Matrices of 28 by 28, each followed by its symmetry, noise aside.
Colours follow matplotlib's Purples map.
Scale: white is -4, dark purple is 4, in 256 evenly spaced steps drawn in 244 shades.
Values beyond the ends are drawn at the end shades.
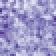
antisymmetric.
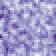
antisymmetric.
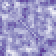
symmetric.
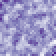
symmetric.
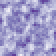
same after a half turn.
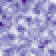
symmetric.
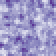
antisymmetric.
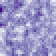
no symmetry.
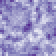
symmetric.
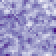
no symmetry.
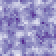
same after a half turn.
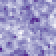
antisymmetric.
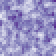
no symmetry.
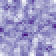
same after a half turn.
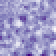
antisymmetric.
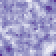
symmetric.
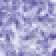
no symmetry.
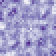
symmetric.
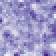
antisymmetric.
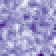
antisymmetric.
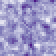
no symmetry.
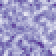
antisymmetric.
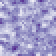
no symmetry.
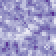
no symmetry.
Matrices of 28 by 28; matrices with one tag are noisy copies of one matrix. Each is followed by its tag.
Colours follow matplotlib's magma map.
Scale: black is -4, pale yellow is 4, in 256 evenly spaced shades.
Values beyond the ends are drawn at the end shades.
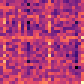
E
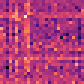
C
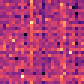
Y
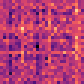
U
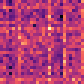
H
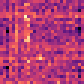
C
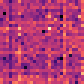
H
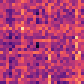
U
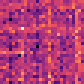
U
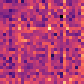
H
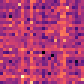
Y
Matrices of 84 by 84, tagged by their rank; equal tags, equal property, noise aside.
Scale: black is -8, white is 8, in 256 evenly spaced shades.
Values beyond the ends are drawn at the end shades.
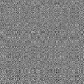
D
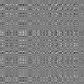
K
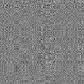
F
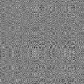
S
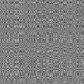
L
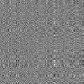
L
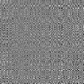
L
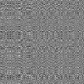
L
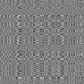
K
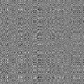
L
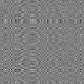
K
